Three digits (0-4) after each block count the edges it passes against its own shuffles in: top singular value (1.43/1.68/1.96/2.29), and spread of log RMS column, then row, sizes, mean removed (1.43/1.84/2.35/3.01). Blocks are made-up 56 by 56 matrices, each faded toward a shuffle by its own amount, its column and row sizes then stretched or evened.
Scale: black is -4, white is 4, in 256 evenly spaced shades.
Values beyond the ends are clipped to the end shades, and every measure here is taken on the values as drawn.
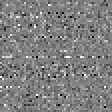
0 0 3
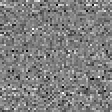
0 0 3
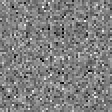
2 1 0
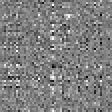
3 3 2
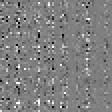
2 4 1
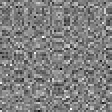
4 0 0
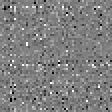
2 2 2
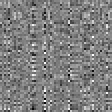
4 4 1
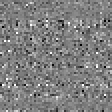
0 2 3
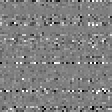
3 1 4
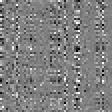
4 4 0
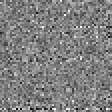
1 0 2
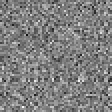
3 0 1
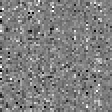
2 2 0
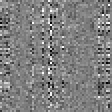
4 4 1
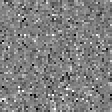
0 1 1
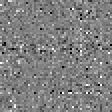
0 1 2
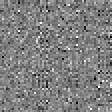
3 2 0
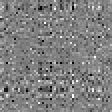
4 2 2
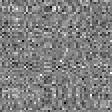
4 0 2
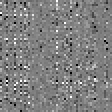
3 4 1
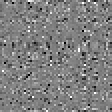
3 2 1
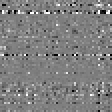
2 1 4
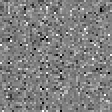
2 1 0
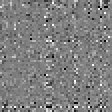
3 2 2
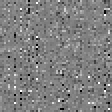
0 3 0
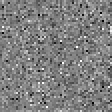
1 1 0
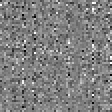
0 3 0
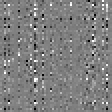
3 4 1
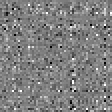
1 3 3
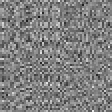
4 3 0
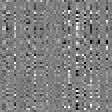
4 4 2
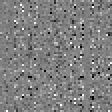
0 3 1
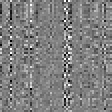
4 4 1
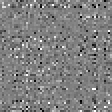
2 3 3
